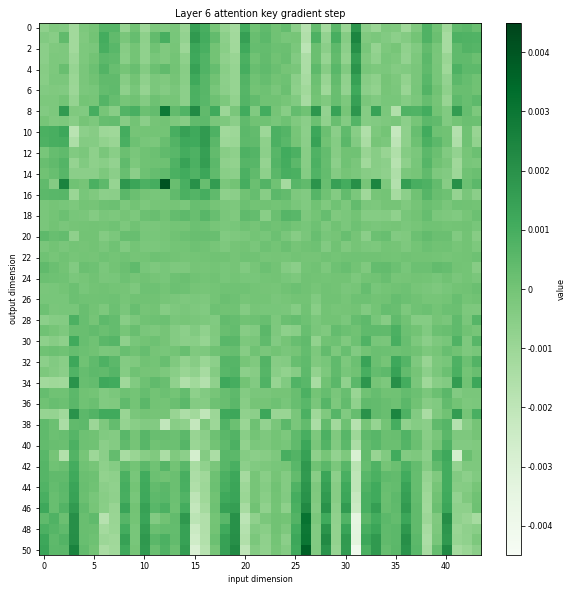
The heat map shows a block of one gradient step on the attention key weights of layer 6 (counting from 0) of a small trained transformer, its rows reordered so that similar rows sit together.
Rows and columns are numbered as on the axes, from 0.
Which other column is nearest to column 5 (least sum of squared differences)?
9
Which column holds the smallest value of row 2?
26
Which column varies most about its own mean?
31
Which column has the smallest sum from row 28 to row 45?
15
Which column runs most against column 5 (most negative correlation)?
24
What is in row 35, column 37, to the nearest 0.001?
0
